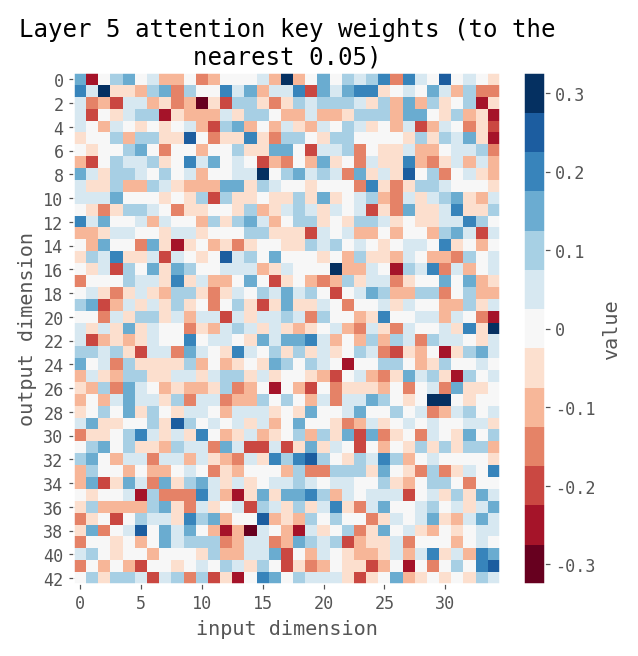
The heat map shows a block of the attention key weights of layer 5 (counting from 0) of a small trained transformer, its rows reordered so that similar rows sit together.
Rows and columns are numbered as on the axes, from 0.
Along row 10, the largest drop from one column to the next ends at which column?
11
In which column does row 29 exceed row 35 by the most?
8
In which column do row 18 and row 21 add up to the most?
32
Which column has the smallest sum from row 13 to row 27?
26
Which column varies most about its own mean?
34
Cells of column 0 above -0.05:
26
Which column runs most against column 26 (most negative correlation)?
13
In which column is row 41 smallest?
27
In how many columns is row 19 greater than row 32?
9
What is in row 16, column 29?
0.2
